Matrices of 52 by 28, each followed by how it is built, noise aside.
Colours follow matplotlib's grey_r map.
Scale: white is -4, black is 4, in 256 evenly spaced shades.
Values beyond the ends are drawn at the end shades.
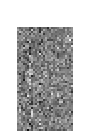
uneven columns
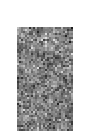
smooth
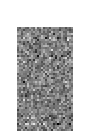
uneven rows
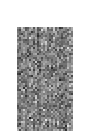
blocks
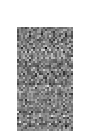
repeating columns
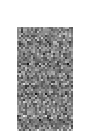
repeating columns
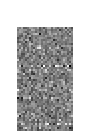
uneven rows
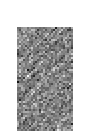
Hankel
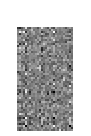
low rank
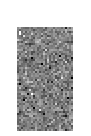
sparse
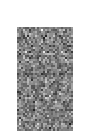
repeating columns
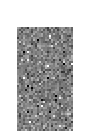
sparse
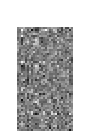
low rank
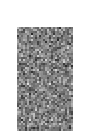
repeating columns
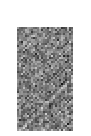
Hankel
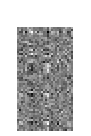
low rank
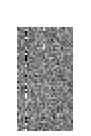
uneven columns
